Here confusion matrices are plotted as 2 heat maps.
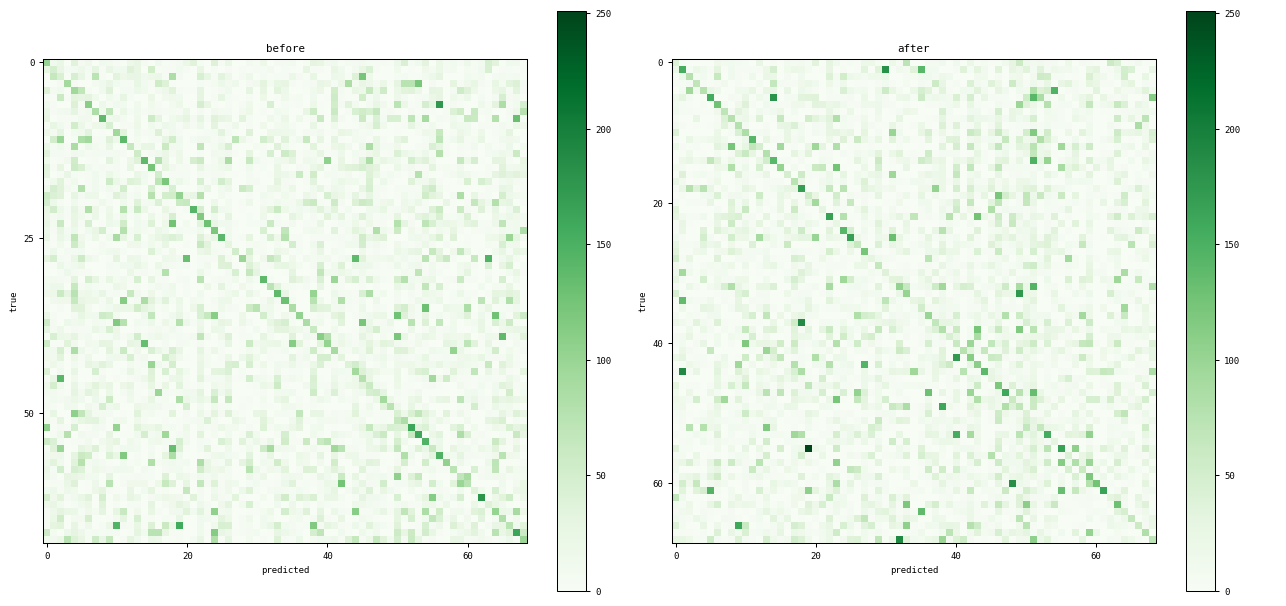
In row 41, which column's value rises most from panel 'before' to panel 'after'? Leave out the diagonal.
13
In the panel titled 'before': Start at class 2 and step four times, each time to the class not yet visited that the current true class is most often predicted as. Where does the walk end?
5
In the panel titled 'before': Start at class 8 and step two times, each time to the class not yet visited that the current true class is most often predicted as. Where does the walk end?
24
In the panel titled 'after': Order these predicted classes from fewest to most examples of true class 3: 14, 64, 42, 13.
13, 64, 42, 14
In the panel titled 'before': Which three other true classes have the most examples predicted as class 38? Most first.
66, 33, 34
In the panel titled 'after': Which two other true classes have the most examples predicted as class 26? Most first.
47, 36
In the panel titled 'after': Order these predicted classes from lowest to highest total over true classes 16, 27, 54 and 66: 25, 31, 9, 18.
25, 18, 31, 9
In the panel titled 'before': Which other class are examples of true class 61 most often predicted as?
20
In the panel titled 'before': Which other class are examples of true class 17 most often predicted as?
16
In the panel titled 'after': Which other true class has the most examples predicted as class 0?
62
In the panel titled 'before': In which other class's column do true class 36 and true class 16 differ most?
50
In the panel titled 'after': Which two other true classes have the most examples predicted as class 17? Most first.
53, 43
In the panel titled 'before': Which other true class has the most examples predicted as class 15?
43
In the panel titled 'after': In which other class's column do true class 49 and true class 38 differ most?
43
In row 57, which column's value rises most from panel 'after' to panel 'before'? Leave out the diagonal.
22
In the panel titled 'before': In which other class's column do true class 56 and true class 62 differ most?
11
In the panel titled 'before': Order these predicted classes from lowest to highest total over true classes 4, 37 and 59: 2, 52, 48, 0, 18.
2, 18, 48, 0, 52
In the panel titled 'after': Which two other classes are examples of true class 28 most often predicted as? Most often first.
56, 36
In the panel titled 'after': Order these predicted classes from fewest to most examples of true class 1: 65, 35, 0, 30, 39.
39, 0, 65, 35, 30
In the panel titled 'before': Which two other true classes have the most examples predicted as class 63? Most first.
28, 43
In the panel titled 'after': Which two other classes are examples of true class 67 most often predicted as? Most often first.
59, 39
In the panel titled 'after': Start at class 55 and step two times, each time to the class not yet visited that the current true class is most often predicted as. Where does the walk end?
46
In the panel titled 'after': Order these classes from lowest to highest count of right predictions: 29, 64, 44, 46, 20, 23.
23, 64, 29, 20, 46, 44
